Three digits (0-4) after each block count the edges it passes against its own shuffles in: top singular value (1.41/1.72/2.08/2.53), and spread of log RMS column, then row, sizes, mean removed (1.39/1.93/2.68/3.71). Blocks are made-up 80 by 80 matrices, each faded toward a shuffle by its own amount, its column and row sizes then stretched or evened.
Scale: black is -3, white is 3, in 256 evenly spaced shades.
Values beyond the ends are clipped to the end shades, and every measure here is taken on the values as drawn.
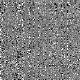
1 3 1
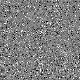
1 1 1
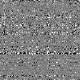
1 2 4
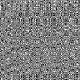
4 2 1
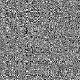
3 2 2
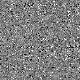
0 1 2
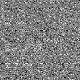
2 0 2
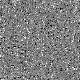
0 1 0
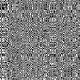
4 3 0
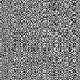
4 3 1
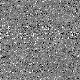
1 1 2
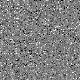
1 0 1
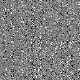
1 3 1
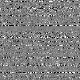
2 0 4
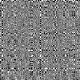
4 3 3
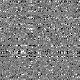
3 1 3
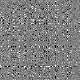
3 3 2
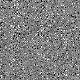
0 2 2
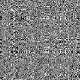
3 2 2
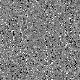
0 2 0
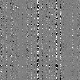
3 4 1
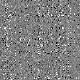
1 3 2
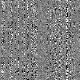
0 4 1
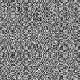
4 1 0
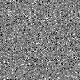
2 0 1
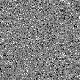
2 0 0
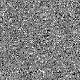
2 0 1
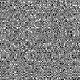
3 0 2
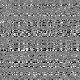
4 0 4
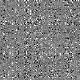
2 3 2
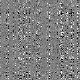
2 4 2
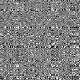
4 1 3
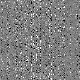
1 3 0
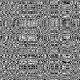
4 0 3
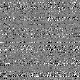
1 2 4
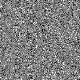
1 2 0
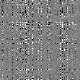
3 4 3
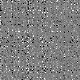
1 3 2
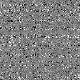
2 2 3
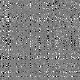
1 3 3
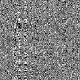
2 3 0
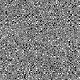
3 1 1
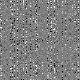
1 4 1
